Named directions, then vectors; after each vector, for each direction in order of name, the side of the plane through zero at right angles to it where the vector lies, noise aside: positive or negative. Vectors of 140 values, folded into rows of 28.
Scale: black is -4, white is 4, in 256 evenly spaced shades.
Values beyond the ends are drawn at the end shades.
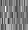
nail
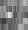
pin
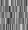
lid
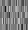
negative, negative, negative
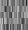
positive, negative, negative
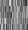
positive, negative, negative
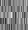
negative, negative, positive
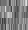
negative, positive, positive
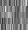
negative, positive, positive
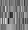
positive, positive, negative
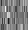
positive, positive, positive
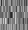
positive, positive, negative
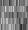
negative, positive, negative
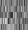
positive, positive, negative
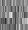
negative, negative, positive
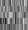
negative, negative, positive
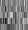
negative, negative, positive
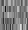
positive, negative, positive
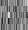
positive, positive, positive
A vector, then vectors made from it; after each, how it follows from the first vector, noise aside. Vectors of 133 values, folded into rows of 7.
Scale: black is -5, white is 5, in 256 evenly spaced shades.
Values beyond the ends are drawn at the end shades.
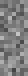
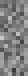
copied.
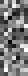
reversed, negated, scaled up.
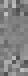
reversed, negated, partly zeroed.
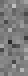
reversed, negated, partly zeroed.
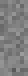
shrunk.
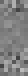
reversed, negated, partly zeroed.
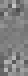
reversed, negated, partly zeroed.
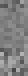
partly zeroed.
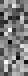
reversed, negated, scaled up.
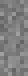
shrunk.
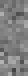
partly zeroed.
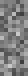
copied.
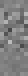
reversed, partly zeroed.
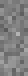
shrunk.
